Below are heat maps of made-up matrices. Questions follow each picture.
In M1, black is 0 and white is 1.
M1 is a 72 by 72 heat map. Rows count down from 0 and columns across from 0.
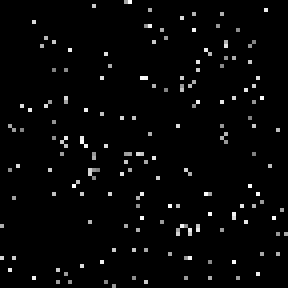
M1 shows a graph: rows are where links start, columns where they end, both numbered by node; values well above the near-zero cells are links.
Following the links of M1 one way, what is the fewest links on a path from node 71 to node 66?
6
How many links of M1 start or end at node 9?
2
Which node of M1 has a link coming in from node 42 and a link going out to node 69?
node 32
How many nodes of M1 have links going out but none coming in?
8
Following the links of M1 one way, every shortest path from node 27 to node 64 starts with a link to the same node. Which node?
node 7
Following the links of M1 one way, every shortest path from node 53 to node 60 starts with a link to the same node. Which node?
node 52
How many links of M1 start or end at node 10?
5
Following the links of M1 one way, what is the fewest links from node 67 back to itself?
7
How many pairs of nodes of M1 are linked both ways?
2
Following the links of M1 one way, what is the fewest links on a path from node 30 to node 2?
6
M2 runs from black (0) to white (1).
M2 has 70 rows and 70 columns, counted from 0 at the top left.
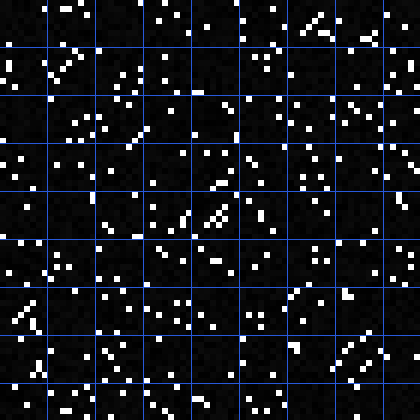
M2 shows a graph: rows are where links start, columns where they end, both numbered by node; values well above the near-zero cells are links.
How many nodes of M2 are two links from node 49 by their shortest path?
6
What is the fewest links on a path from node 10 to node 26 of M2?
7
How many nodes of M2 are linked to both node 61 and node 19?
1
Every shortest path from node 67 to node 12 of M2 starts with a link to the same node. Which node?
node 47
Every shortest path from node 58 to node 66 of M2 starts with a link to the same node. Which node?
node 8
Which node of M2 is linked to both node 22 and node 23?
node 39
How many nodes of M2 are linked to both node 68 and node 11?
2
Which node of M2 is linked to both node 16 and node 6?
node 55
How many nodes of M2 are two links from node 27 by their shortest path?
5
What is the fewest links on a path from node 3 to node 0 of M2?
6
